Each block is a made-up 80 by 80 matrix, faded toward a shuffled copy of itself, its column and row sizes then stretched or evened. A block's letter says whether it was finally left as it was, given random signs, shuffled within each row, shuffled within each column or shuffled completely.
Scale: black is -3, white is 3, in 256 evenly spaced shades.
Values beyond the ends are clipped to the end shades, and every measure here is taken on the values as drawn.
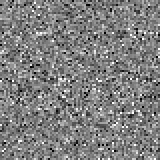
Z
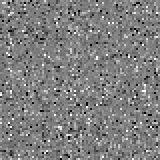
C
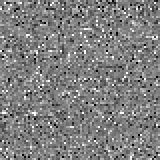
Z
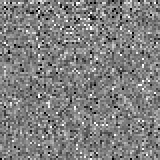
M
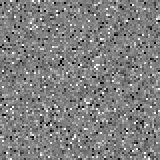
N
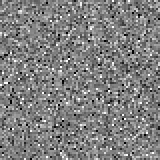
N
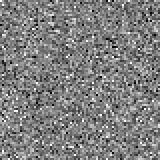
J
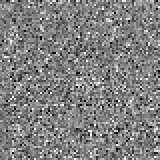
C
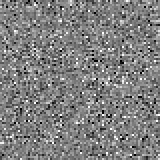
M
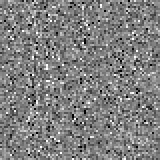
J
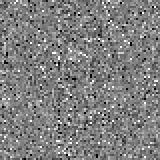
J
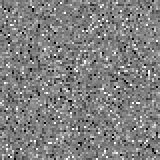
N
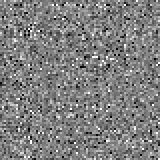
M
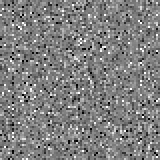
J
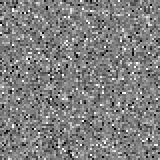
N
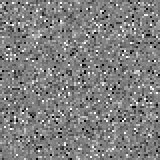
Z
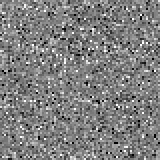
Z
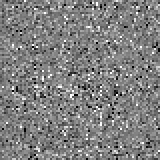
C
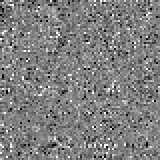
M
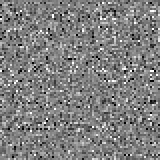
C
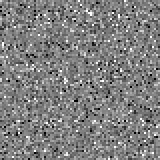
Z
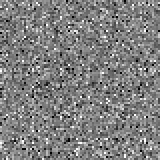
M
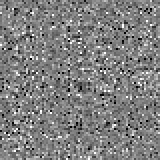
M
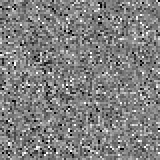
C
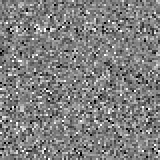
Z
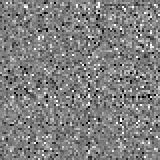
M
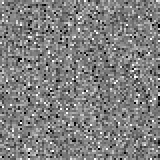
J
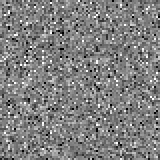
J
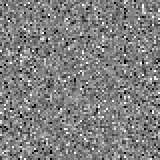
J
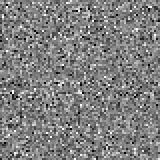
Z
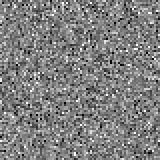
N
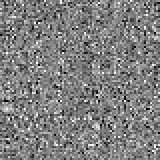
M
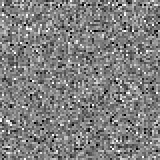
Z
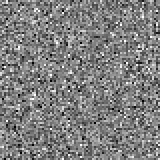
J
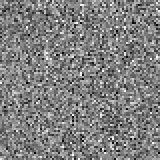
J
